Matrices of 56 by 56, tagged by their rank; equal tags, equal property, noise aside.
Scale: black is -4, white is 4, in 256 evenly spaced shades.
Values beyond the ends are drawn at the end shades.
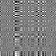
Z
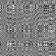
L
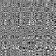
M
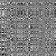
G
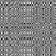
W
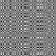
Z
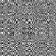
L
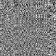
M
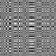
Z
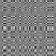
Z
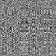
M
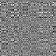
G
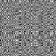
G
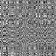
G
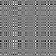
Z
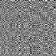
G
